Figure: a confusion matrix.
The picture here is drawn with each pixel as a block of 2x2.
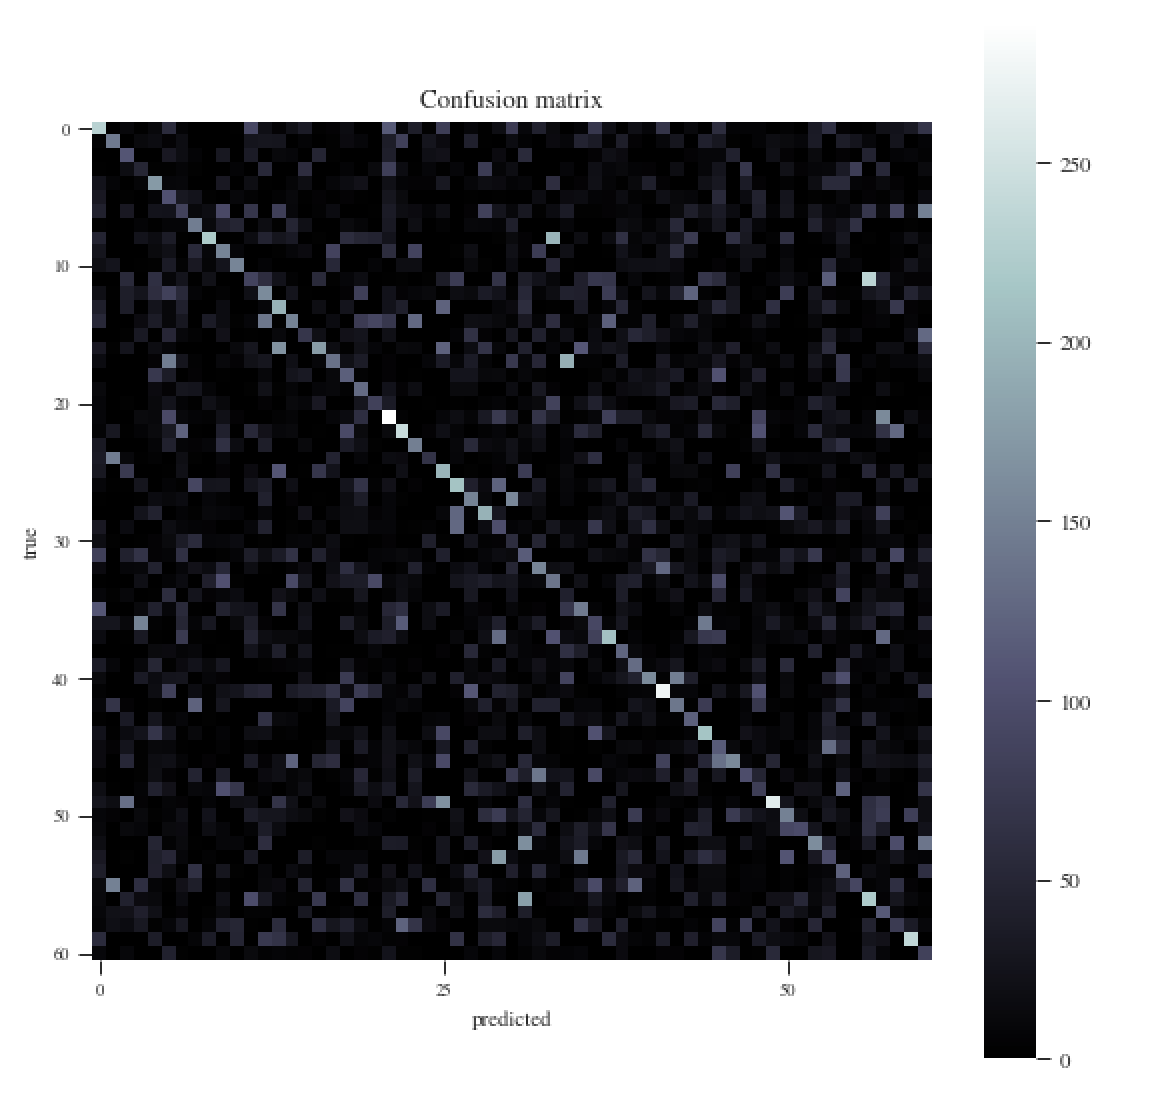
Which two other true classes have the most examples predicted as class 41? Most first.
32, 46
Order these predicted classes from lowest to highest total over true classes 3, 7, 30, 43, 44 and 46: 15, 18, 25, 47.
18, 15, 47, 25
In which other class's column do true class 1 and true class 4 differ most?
22
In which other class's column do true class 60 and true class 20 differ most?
33
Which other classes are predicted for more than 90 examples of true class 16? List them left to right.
13, 25, 35
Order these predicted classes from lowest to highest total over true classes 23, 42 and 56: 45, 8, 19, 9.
8, 45, 19, 9
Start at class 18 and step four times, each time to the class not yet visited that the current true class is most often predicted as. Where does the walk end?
26
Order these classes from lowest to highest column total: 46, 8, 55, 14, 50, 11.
55, 8, 46, 14, 11, 50
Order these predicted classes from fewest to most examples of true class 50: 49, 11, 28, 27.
27, 49, 11, 28
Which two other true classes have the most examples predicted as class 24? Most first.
49, 55
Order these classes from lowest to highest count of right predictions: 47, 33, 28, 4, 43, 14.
47, 43, 33, 14, 4, 28
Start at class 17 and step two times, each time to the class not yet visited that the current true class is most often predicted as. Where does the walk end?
54
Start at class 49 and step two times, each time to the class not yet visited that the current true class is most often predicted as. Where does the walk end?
13
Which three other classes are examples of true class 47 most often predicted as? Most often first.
32, 36, 30
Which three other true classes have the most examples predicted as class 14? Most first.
46, 33, 31
